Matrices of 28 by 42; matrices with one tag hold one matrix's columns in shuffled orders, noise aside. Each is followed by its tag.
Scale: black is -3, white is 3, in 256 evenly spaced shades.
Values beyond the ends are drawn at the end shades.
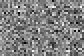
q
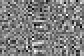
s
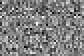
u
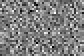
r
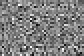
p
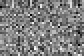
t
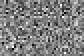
u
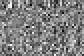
t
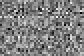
u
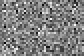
r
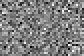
r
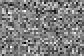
r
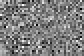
s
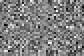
s
